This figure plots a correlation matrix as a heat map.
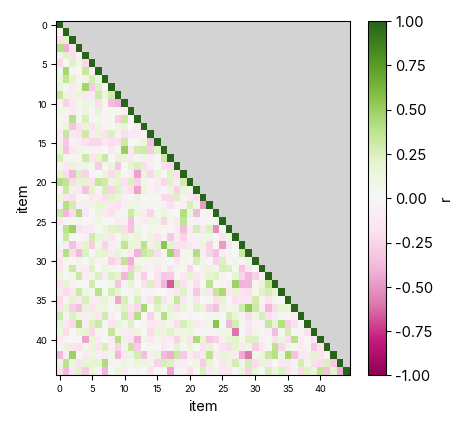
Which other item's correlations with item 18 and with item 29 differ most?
42
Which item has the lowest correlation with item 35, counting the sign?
9
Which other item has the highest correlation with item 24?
38
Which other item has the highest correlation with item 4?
8
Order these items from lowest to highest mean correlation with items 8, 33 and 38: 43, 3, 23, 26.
26, 43, 23, 3
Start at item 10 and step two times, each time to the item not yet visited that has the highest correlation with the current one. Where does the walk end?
28
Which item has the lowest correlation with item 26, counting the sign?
24
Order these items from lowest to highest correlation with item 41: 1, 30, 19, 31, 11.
30, 31, 19, 1, 11
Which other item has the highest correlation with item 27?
33
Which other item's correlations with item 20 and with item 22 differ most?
23
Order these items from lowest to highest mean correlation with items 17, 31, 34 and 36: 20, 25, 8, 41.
41, 20, 8, 25
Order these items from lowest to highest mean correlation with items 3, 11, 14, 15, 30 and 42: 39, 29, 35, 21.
29, 21, 39, 35
